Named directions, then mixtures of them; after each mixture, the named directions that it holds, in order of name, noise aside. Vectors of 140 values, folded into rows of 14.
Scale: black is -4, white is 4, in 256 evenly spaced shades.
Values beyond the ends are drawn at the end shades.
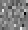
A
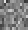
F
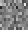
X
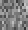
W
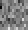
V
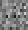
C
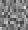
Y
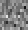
A, C, Y.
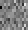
V, W, X.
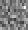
V, Y.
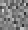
A, X.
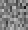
A, C, Y.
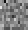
F, V.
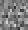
A, C, Y.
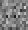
C.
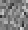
A, W, Y.
